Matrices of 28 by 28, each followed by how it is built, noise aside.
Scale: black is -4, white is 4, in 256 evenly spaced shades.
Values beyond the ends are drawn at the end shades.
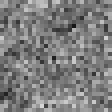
smooth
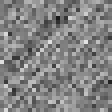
Hankel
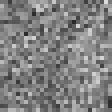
smooth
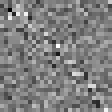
banded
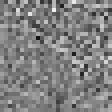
upper triangular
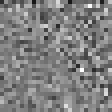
upper triangular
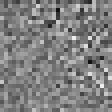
upper triangular
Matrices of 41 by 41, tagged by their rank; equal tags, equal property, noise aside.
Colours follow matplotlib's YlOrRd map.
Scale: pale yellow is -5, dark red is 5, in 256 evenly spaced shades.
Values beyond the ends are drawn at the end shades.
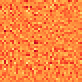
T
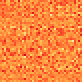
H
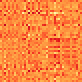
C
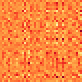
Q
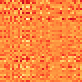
Q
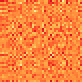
C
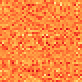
T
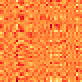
C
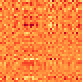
C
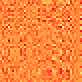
C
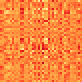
Q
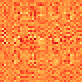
C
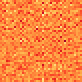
H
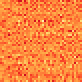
H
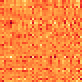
C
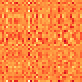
Q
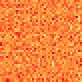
T
